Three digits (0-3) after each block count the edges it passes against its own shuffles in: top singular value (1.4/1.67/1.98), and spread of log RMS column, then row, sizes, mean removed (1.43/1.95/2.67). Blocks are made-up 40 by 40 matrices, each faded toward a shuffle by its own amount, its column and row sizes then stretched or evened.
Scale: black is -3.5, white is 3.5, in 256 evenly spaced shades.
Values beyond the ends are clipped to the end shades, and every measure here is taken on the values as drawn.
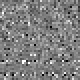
0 0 2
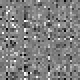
3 2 1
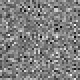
2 1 0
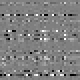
3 0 3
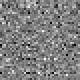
2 0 2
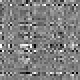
3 2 3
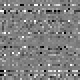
2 0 3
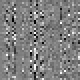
2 3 0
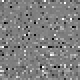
1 0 2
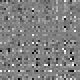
0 2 3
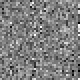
1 2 0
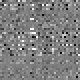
2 1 3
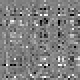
3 2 2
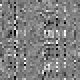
3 3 0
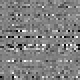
2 0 3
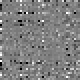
0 2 2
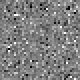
0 2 0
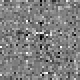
0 1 2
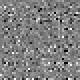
2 0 2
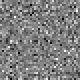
2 0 0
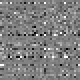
2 1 3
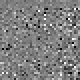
1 1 2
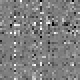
1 2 2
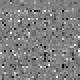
0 1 2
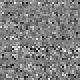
0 0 3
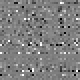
1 1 3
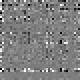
2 2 3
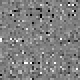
0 1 1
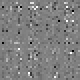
0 2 1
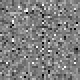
1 1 0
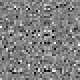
2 0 1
